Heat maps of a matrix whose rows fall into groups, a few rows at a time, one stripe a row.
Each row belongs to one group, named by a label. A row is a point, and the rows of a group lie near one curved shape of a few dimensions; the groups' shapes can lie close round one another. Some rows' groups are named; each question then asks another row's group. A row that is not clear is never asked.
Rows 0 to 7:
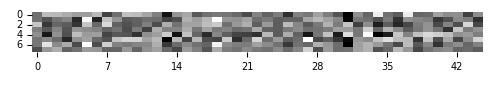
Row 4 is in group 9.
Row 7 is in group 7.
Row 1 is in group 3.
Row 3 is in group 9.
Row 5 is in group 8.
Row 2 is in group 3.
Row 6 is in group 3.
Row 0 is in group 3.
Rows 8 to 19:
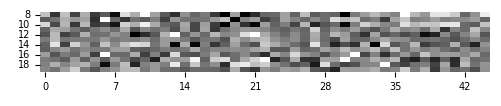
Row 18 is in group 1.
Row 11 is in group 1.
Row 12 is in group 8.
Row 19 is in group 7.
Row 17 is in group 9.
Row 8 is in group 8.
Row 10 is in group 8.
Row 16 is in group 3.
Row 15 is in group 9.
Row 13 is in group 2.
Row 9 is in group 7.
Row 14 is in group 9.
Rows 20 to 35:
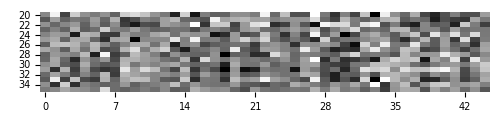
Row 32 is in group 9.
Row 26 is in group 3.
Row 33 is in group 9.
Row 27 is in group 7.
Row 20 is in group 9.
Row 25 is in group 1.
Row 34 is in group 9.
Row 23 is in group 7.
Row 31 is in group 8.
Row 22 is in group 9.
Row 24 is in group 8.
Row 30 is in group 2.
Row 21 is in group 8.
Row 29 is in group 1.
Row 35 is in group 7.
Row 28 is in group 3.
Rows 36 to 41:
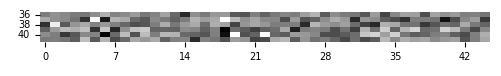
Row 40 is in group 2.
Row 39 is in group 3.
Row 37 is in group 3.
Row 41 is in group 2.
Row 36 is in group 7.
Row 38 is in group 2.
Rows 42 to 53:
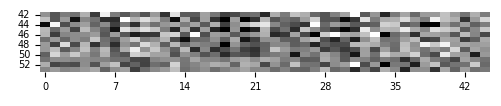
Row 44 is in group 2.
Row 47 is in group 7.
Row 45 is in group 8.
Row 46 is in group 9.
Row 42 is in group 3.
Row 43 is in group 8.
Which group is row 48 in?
8
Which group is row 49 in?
9
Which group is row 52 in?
3
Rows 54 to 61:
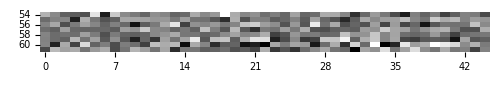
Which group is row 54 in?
3
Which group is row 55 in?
8
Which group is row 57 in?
8
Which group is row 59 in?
9
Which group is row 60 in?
9
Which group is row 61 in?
3
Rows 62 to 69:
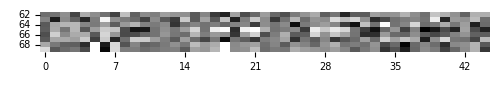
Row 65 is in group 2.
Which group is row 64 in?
3
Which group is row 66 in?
2
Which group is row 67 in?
3
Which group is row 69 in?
3
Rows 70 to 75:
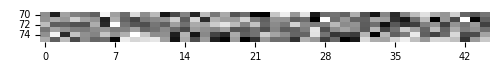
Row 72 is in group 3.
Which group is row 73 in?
7
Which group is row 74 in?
9
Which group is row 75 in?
8
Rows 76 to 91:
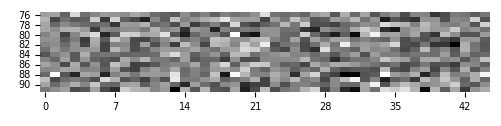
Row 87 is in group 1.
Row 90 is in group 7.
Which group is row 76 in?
9
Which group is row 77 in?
3
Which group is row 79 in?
9
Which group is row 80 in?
7
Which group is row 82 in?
9
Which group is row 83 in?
1
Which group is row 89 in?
3
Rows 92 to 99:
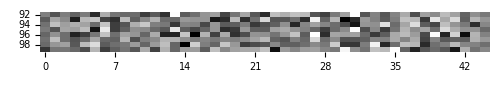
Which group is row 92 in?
3
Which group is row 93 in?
8
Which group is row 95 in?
3
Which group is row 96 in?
1
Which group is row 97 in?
8
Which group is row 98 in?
7
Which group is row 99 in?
9
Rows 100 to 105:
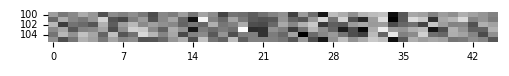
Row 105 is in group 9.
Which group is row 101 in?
7
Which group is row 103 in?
7
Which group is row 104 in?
3
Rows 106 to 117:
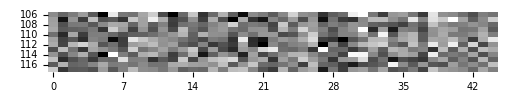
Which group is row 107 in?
8
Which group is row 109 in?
3
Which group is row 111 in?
2
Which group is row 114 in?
7
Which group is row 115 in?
3
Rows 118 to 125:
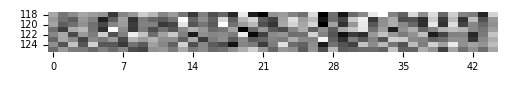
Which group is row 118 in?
7
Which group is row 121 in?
7
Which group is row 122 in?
7
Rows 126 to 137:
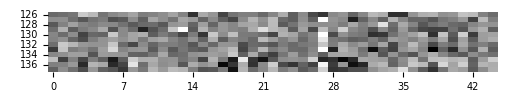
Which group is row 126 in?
9
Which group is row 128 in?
9
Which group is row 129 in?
8
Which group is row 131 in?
1
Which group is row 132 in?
7
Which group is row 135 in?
2
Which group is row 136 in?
8
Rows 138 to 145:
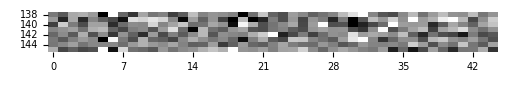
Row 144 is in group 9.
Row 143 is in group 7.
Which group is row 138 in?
7
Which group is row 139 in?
8
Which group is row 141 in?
7
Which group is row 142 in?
9
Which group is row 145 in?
3
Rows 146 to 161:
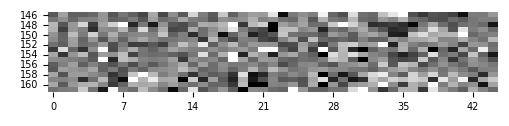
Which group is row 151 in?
2
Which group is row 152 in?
9
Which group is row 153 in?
8
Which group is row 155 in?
3
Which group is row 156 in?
9
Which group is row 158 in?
7
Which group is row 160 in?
7
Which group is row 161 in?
7
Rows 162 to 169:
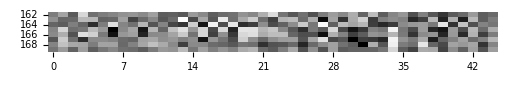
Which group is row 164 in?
1
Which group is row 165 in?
1
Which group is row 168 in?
3
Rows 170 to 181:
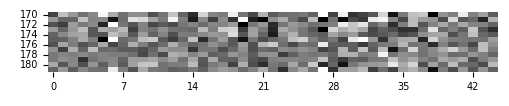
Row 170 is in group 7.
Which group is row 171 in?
7
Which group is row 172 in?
7
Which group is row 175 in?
7
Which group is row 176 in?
8
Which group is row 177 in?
9
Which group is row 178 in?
9
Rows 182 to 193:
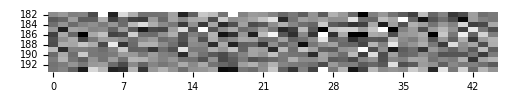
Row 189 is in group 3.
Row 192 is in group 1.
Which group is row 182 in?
3
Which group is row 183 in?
9
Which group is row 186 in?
8
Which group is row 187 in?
1
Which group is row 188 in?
3
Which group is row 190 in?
9
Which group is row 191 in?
9
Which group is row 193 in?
8
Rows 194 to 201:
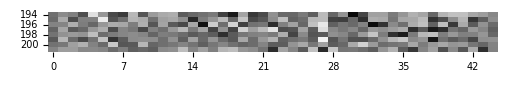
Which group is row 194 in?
8
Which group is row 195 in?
7
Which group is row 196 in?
1
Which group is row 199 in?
8
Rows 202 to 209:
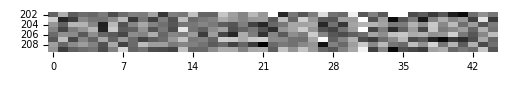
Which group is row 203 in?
3
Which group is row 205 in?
3
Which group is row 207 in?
8
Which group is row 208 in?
7
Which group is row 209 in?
3
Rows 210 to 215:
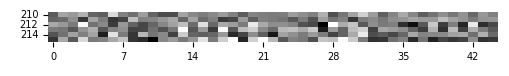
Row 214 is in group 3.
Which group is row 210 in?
7
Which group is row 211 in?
8
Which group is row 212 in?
1
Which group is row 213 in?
8
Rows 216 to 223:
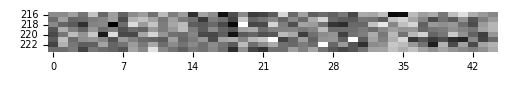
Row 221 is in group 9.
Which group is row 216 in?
9
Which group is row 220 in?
3
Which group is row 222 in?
8
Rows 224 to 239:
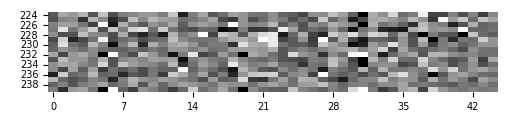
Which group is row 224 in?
3
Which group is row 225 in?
8
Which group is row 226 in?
3
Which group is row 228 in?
9
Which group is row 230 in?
1
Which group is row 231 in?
9
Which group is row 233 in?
3
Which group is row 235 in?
8
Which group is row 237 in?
2
